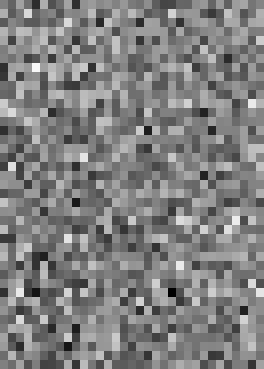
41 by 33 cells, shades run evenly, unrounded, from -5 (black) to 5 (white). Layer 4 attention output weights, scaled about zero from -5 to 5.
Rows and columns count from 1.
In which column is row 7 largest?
27
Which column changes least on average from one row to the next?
16
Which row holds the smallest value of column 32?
41
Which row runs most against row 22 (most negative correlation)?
1
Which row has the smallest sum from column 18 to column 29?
17
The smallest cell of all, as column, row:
22, 33
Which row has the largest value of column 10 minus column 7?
30
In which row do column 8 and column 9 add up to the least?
39
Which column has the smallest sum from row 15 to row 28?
10
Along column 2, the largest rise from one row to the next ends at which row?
19
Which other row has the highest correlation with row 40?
37
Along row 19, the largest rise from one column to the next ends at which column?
2
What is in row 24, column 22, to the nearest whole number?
-3
